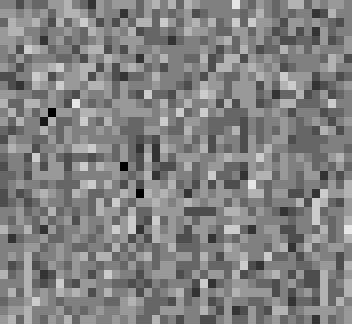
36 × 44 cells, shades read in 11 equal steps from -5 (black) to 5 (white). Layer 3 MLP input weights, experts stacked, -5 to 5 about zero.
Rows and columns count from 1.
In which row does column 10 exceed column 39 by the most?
12
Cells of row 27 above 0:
14
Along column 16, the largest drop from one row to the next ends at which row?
19
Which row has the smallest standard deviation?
16
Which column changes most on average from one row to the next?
6
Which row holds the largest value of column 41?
22
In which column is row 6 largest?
4
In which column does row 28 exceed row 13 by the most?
7
